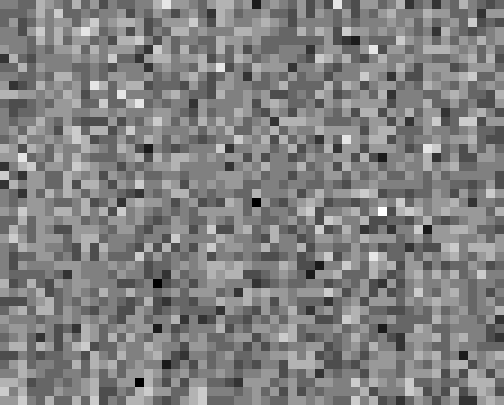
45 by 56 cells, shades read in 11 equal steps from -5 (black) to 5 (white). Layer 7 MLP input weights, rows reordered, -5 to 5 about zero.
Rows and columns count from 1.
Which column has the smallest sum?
38
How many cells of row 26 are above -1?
33
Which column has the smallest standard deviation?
6
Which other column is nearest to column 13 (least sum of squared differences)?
21
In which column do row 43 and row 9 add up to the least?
16
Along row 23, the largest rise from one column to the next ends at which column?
30
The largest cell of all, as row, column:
24, 43
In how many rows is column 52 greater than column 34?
19
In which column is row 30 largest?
39
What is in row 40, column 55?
1
